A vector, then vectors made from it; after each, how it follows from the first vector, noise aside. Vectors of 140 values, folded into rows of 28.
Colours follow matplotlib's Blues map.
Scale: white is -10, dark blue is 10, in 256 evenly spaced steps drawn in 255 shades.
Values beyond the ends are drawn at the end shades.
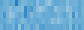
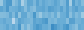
wrapped around, negated.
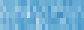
wrapped around, negated.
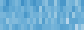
wrapped around, negated.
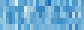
negated, scaled up.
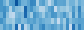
scaled up.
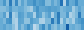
reversed, scaled up.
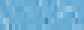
wrapped around, partly zeroed.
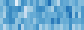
negated, scaled up.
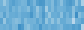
wrapped around, negated.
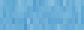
wrapped around, shrunk.
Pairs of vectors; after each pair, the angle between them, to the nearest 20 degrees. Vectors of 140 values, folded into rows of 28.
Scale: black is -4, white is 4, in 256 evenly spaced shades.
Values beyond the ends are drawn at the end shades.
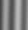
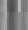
60 degrees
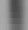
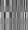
80 degrees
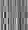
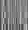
140 degrees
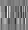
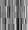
120 degrees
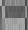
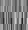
100 degrees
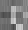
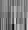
60 degrees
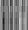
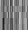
20 degrees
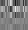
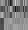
140 degrees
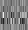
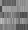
120 degrees
